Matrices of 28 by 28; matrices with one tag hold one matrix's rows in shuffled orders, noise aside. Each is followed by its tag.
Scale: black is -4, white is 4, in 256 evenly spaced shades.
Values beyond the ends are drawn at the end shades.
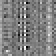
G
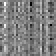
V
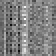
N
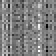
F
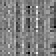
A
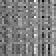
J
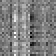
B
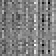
J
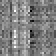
B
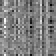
V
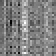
N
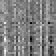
V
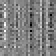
V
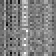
N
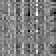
A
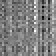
J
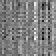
J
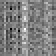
N
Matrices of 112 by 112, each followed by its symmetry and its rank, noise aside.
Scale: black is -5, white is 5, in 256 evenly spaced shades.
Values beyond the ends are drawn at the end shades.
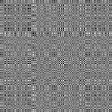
symmetric, rank two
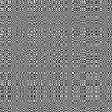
symmetric, rank two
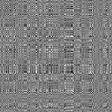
symmetric, rank three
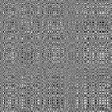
no symmetry, rank three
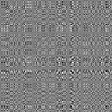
symmetric, rank three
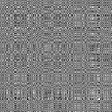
symmetric, rank three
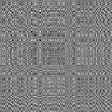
symmetric, rank two
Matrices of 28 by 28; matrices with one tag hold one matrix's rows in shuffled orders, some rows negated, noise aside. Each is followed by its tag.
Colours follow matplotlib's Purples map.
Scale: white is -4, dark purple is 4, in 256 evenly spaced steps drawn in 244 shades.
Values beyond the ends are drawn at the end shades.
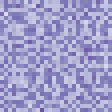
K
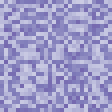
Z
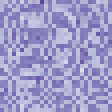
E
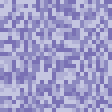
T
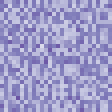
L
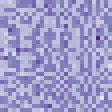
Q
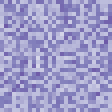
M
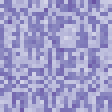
M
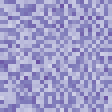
Q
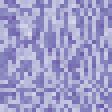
Q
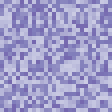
M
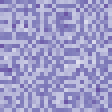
T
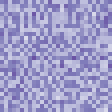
L
